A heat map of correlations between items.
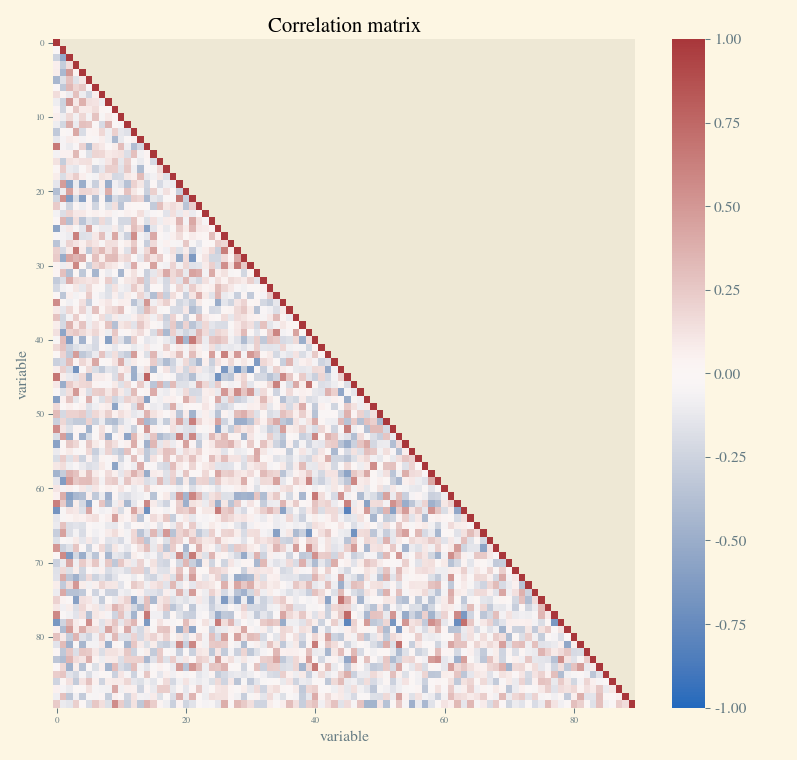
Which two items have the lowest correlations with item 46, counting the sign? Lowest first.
66, 1
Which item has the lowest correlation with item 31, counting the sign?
43
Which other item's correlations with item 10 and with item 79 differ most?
53
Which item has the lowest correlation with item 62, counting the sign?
78
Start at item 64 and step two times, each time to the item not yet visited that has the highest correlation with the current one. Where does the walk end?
89
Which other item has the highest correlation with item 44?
75
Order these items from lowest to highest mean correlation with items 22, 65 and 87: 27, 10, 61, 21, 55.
10, 27, 55, 21, 61
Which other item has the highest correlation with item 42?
26
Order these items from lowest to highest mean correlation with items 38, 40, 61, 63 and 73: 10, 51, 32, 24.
10, 32, 24, 51
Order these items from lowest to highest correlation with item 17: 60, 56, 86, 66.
60, 86, 56, 66
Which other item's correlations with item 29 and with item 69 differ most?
21
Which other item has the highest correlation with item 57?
49
